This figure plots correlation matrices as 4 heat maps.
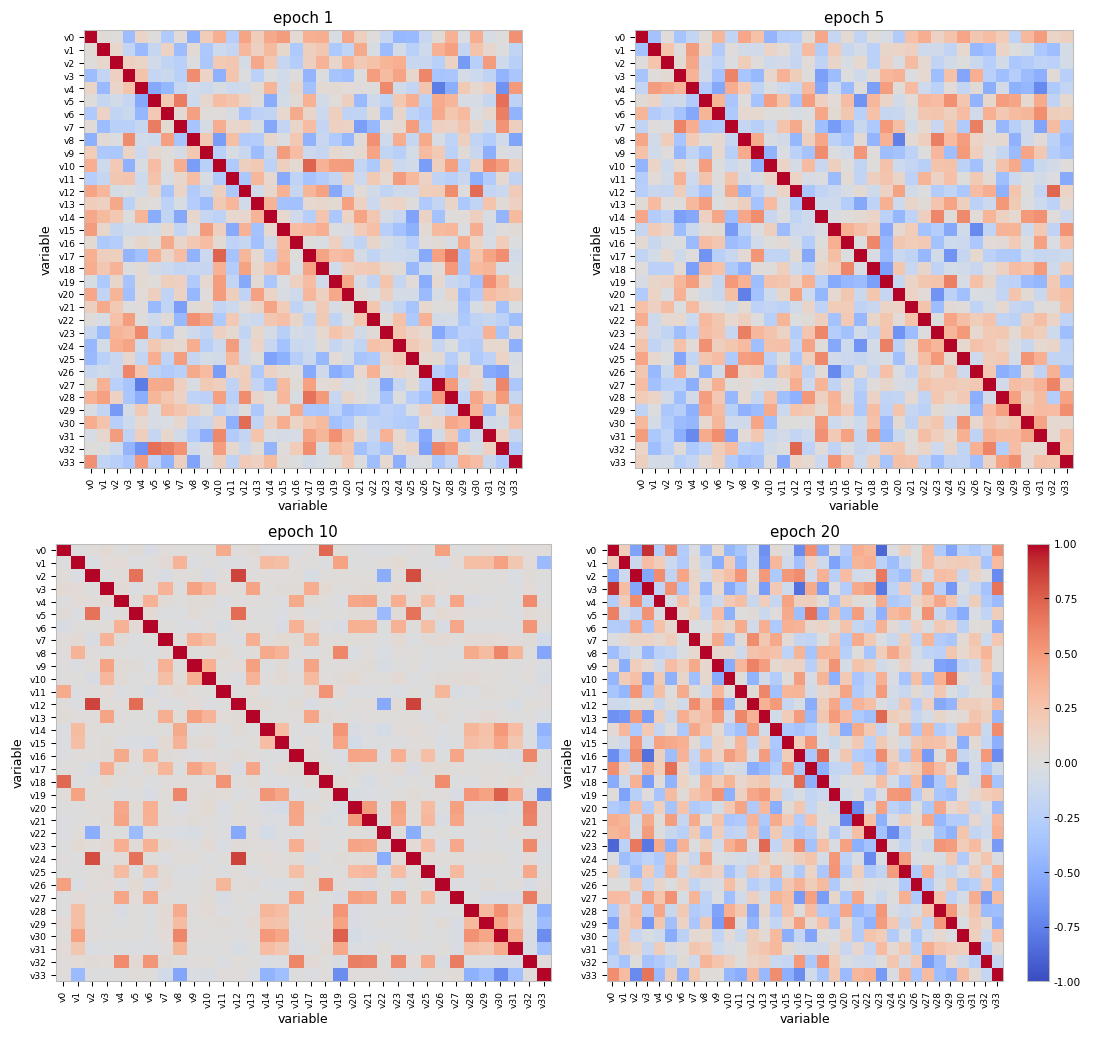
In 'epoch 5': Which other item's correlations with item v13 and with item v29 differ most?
v4
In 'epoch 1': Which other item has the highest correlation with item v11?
v24
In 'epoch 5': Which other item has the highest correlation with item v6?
v31
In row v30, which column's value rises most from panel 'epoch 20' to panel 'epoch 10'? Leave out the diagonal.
v15
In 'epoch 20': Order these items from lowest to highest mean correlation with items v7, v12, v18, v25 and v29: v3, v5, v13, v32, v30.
v3, v5, v30, v32, v13
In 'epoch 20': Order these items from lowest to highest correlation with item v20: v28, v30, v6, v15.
v15, v30, v6, v28
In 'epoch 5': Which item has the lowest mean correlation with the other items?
v17
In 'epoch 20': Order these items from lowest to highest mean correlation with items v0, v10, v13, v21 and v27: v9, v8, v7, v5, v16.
v16, v8, v9, v7, v5
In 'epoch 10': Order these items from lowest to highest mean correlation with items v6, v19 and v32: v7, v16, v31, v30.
v7, v31, v30, v16
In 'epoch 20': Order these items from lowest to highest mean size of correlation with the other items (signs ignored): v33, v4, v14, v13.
v4, v14, v13, v33
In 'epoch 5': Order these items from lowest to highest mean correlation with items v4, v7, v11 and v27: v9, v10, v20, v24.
v9, v10, v20, v24
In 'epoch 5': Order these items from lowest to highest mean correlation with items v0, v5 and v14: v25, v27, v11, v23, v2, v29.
v2, v11, v29, v27, v23, v25
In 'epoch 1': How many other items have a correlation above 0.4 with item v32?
7
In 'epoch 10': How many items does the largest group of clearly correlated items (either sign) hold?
10
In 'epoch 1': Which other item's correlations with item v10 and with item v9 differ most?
v31
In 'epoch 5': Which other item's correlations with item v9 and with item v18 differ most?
v8
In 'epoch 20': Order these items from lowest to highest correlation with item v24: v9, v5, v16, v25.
v9, v16, v5, v25
